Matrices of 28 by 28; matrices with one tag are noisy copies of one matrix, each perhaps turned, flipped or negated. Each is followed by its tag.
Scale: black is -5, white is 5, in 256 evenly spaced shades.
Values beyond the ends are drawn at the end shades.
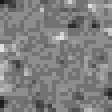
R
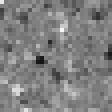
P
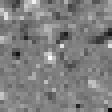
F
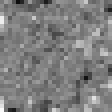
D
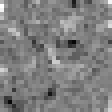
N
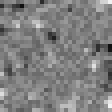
R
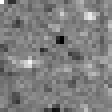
P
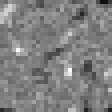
N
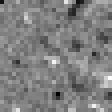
F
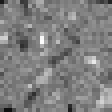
N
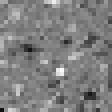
P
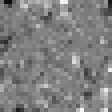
R
